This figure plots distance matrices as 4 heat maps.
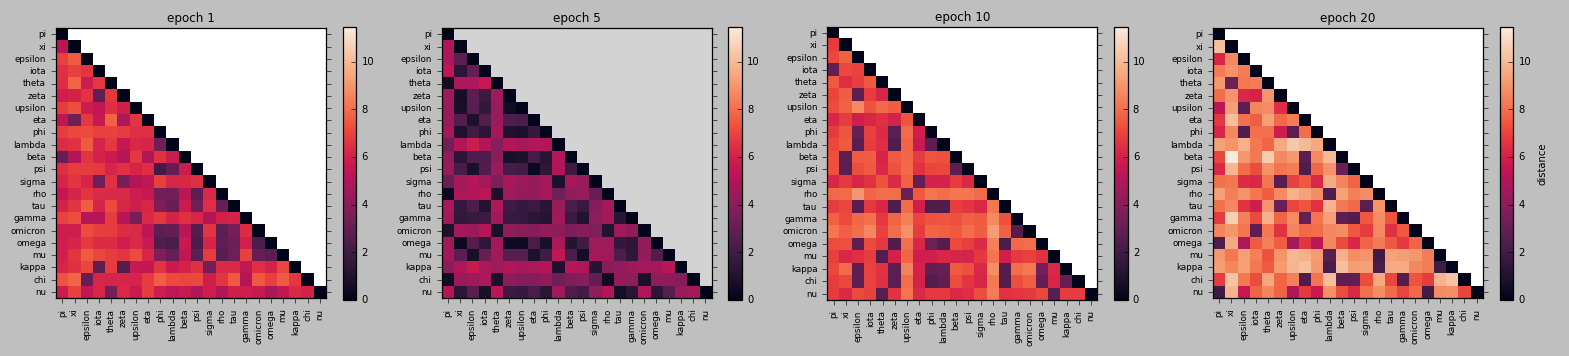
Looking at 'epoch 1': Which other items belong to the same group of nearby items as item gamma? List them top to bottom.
upsilon
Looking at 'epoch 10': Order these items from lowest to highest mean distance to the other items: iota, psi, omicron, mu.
mu, psi, iota, omicron
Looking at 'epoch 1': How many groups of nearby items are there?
7
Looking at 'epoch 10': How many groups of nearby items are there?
7
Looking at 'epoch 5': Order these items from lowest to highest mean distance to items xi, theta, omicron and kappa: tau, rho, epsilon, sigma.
rho, sigma, tau, epsilon
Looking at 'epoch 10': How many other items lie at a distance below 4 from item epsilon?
7
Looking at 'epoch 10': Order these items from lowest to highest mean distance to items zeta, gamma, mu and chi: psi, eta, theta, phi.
phi, theta, eta, psi
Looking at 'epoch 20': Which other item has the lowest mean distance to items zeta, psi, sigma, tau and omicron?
iota
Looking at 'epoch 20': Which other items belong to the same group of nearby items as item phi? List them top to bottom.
epsilon, upsilon
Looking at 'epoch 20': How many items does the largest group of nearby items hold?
5
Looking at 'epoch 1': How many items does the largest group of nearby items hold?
8
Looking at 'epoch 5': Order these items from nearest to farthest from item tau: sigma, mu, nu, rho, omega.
nu, omega, mu, sigma, rho
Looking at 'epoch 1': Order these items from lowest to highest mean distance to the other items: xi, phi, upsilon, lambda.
lambda, phi, upsilon, xi
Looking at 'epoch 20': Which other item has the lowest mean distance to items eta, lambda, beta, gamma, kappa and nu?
psi
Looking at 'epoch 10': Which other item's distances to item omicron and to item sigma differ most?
gamma
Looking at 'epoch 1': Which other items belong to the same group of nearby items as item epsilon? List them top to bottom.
chi
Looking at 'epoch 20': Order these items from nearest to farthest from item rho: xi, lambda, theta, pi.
lambda, theta, xi, pi
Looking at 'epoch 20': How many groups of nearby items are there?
7
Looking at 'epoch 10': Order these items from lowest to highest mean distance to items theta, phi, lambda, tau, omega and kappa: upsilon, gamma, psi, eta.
eta, psi, gamma, upsilon
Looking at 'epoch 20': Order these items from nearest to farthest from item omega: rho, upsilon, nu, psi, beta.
nu, upsilon, psi, beta, rho
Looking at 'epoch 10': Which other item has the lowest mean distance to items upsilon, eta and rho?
sigma
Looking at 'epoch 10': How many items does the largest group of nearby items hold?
8
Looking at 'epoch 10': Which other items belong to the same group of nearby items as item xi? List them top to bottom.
beta, psi
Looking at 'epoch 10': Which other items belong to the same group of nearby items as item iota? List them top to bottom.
pi
